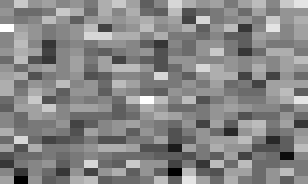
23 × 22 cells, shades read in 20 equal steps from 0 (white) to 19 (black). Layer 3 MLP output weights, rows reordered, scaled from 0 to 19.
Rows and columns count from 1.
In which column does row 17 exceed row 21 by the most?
10
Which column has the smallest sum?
22
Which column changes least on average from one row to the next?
6
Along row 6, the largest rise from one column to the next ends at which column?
4
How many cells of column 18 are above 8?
14
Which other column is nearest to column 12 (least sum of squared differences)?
11
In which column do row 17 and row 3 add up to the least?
15
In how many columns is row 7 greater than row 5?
10
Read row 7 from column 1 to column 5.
8 6 7 14 9
